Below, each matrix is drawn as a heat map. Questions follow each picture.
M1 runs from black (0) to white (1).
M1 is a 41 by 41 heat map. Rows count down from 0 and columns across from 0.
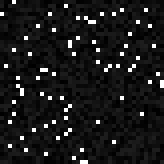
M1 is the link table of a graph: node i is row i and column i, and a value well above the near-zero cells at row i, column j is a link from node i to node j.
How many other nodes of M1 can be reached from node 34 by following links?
12
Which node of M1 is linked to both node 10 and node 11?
node 17
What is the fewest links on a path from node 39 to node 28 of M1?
7
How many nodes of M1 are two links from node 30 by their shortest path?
5
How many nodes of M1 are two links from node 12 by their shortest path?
5
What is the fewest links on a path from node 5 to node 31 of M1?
5
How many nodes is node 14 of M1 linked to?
1
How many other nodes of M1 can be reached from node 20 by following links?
7
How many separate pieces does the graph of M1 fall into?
4
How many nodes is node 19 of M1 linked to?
2
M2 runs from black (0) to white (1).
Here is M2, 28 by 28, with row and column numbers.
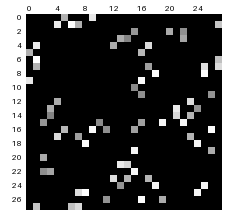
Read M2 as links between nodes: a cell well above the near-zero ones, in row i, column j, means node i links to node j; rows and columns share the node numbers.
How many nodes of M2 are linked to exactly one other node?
2
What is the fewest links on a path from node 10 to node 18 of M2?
6
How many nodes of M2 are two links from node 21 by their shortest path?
3
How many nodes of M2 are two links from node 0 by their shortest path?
1
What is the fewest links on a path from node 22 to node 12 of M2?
4
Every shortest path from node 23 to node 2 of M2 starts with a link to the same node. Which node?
node 14
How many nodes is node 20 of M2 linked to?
1
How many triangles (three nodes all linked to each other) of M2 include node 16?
1
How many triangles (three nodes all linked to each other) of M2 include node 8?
0
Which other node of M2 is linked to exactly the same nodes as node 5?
node 9
